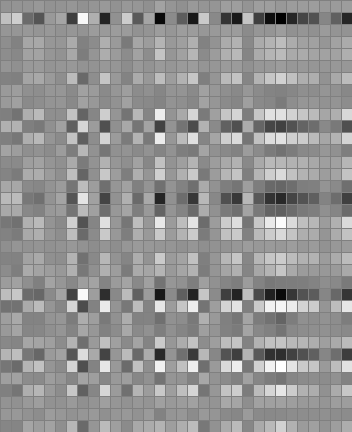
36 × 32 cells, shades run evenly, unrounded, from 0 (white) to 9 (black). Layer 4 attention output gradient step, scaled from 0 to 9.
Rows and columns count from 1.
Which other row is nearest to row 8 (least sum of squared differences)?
9
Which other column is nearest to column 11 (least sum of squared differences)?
5
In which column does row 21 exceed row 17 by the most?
8
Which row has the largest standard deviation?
2
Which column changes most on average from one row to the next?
26
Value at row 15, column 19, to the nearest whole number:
5
